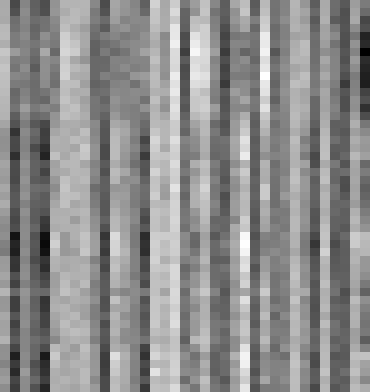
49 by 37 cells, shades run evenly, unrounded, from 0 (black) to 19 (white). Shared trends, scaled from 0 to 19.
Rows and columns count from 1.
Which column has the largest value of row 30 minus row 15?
37
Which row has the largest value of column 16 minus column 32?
31
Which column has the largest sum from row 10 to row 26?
18
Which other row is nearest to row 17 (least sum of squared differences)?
48
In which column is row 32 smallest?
5
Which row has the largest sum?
10
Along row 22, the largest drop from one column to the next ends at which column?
26
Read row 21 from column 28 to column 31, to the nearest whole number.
8 10 13 12
